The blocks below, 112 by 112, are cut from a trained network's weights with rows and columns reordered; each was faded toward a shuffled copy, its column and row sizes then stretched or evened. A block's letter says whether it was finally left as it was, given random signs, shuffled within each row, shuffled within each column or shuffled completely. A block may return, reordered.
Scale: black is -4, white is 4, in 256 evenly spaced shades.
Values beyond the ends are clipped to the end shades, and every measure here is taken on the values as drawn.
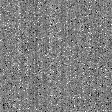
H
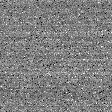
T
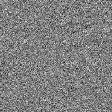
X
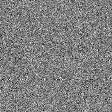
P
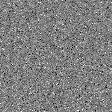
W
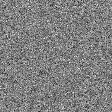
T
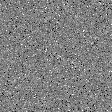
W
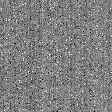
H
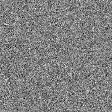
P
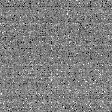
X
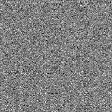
X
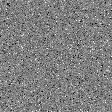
W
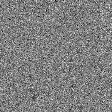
H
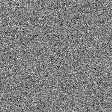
T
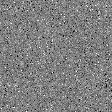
H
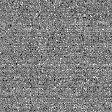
X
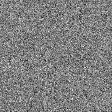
P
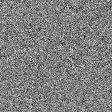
P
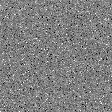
W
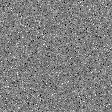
W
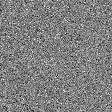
W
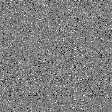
P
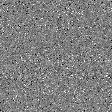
T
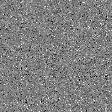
P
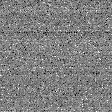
T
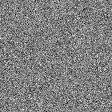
T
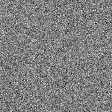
W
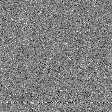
T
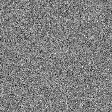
H
